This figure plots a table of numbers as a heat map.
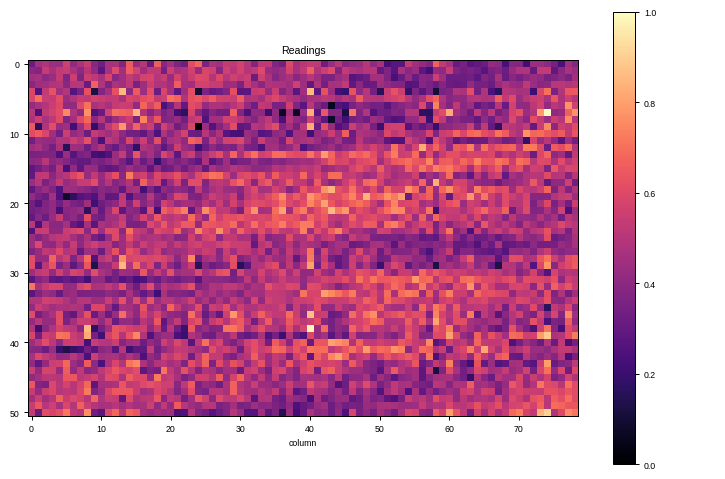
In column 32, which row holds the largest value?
21
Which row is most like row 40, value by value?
42
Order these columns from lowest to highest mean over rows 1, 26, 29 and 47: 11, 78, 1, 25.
1, 25, 11, 78
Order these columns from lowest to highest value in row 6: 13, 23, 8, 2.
2, 13, 23, 8
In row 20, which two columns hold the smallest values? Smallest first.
9, 1
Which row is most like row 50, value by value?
39
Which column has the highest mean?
40
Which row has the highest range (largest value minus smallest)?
7
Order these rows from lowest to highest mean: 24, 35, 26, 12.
26, 12, 35, 24
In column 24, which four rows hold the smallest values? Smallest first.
9, 4, 29, 12
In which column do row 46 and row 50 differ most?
60
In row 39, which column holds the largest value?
74
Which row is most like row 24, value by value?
16
